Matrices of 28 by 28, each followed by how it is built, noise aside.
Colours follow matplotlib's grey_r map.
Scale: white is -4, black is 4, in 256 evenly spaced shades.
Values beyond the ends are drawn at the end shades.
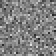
noise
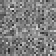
blocks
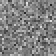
noise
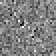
banded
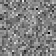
noise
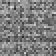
blocks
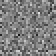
repeating columns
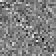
banded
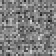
blocks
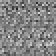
repeating columns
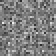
blocks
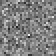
repeating rows
